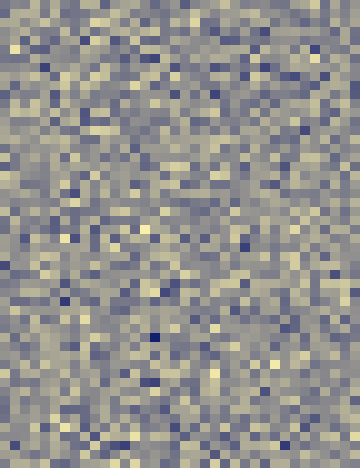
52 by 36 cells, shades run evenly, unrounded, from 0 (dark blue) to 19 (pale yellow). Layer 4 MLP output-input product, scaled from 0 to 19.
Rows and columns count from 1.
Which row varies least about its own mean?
17
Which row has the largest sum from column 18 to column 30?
41
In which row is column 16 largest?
33
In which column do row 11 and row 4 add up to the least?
22
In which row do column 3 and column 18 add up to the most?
9
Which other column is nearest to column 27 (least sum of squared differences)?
23
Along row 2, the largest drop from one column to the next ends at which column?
7
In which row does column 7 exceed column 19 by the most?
27
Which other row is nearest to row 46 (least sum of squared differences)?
2
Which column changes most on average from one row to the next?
16
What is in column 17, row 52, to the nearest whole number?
7
